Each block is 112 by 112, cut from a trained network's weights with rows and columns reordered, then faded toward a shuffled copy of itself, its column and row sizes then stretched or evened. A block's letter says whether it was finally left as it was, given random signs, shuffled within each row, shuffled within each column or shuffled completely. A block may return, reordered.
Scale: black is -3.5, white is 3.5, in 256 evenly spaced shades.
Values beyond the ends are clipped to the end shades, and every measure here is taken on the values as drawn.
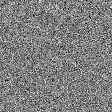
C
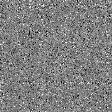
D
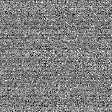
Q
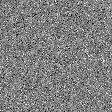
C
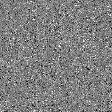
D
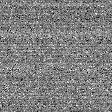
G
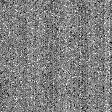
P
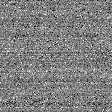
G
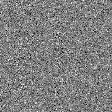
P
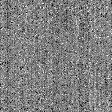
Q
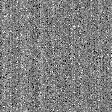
P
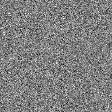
D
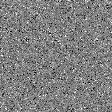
G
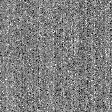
P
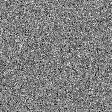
C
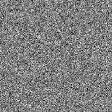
Q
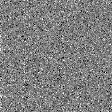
D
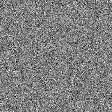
P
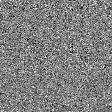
D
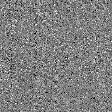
D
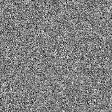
D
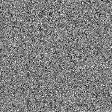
D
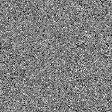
D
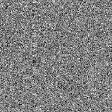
Q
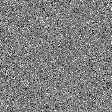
P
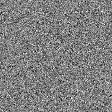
G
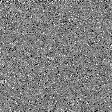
G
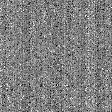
Q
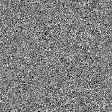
D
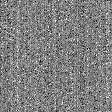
P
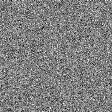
G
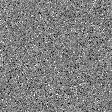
C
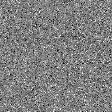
D
